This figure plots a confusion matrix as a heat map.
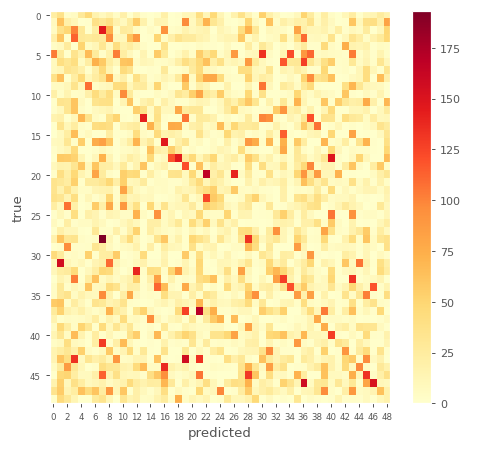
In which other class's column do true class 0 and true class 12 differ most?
33
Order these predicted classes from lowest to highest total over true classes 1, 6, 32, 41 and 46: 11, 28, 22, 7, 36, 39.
39, 11, 22, 28, 7, 36
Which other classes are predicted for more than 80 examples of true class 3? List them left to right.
8, 12, 36
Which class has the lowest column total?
41
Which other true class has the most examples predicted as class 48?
1
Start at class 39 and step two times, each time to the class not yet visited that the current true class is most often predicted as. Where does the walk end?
7
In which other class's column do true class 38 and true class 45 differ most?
28
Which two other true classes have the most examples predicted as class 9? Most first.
5, 43
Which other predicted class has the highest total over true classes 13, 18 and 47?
40
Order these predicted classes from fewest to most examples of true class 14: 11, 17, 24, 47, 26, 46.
46, 11, 47, 26, 24, 17
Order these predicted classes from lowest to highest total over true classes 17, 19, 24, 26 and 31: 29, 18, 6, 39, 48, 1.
29, 39, 18, 48, 6, 1
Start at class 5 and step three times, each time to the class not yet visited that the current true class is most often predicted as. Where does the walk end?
21
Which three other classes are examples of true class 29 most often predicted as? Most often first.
2, 35, 28
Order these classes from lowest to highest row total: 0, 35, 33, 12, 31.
0, 12, 31, 35, 33
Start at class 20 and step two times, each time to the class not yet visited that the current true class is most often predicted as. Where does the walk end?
10
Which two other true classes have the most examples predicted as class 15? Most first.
34, 25
